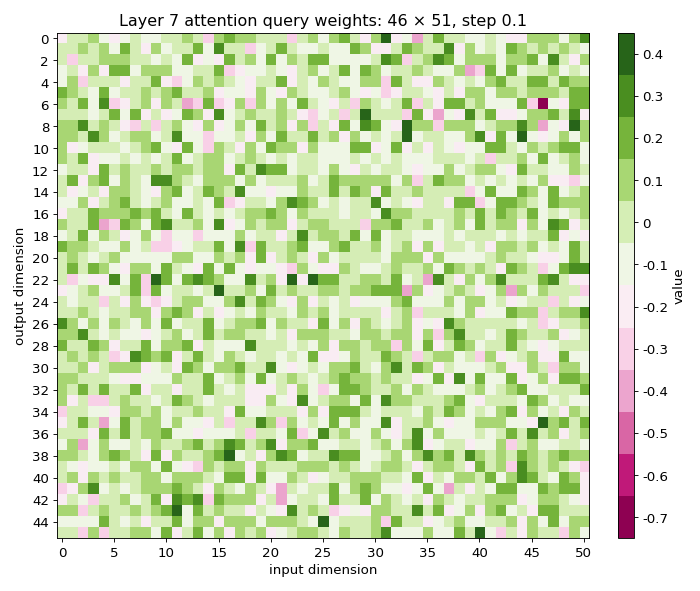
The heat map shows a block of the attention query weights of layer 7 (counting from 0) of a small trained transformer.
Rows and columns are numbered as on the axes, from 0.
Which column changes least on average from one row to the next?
7
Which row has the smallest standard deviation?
11
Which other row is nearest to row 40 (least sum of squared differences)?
20
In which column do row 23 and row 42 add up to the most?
15
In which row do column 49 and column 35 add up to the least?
22
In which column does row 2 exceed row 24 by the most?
47
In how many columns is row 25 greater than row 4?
23
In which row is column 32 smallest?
28
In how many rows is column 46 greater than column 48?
18
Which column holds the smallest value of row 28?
32
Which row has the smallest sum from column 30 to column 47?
6
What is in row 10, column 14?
-0.3
